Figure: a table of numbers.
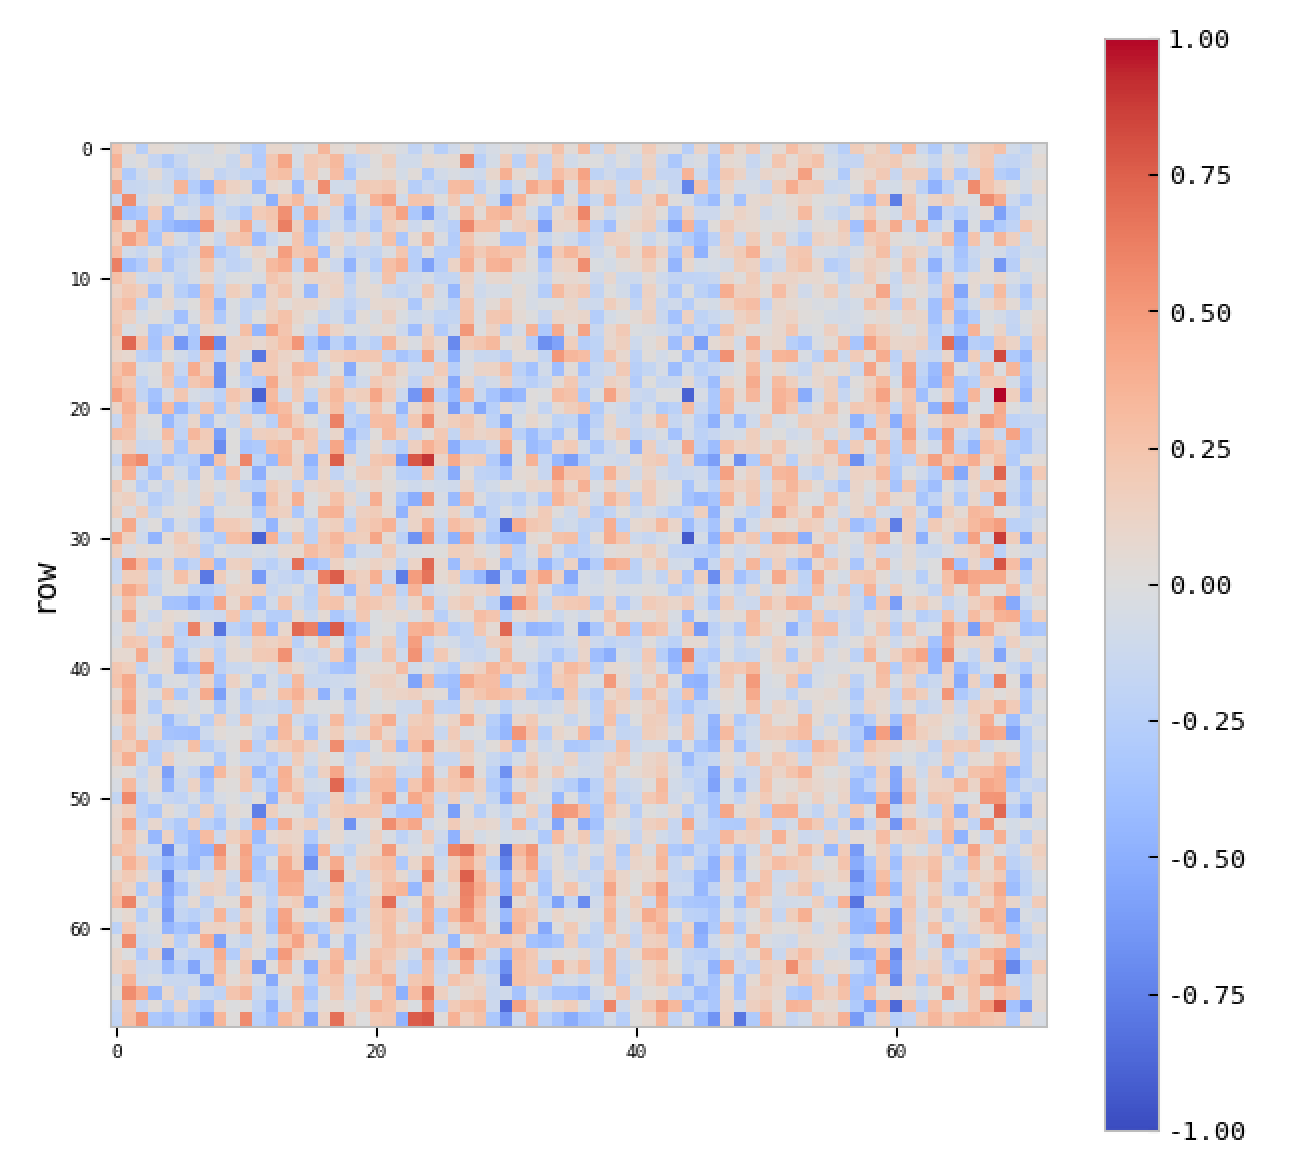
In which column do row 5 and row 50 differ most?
68
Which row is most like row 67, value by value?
24
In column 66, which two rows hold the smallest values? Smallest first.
37, 23
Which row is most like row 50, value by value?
4
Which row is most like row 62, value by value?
59
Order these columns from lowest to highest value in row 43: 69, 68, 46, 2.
46, 2, 69, 68
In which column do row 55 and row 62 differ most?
15
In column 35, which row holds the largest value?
51
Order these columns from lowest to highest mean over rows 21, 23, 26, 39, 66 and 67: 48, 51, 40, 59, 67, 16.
48, 40, 16, 51, 59, 67
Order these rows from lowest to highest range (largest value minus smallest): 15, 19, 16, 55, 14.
14, 55, 15, 16, 19
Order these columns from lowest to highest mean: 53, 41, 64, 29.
29, 53, 41, 64
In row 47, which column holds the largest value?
1
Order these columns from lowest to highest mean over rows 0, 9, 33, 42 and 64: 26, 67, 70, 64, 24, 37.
70, 37, 26, 24, 64, 67
